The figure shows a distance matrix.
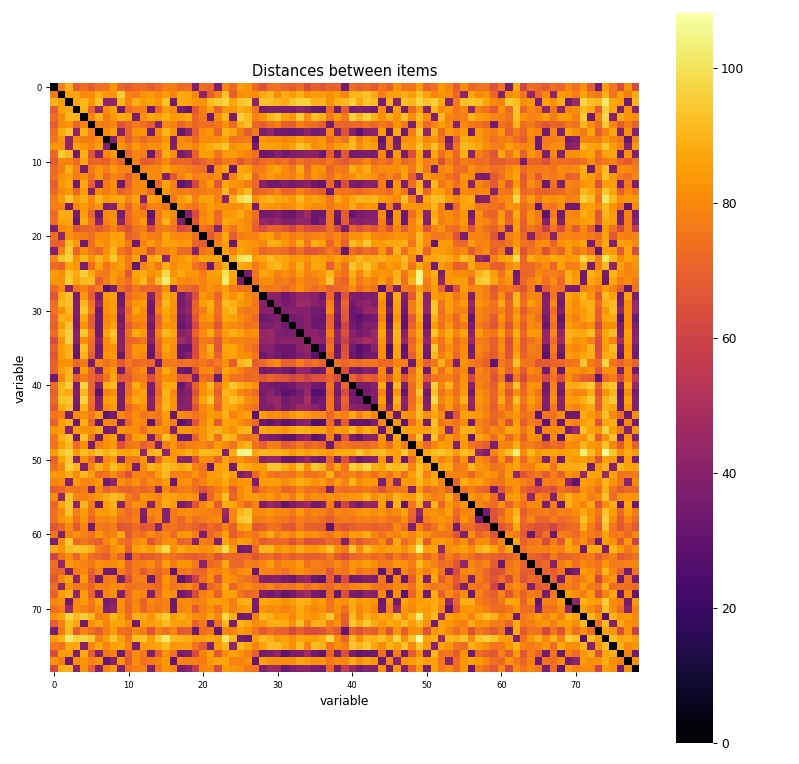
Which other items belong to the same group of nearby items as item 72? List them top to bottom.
4, 11, 21, 24, 51, 75
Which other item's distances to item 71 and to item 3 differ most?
74
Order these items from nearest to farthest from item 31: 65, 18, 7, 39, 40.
40, 18, 39, 65, 7
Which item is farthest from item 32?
2
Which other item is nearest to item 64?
60
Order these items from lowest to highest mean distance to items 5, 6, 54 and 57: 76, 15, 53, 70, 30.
76, 30, 15, 70, 53
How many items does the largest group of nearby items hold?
28
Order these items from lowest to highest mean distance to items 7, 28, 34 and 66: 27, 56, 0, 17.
17, 56, 27, 0
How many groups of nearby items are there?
9
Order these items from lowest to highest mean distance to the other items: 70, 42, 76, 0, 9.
76, 9, 42, 0, 70
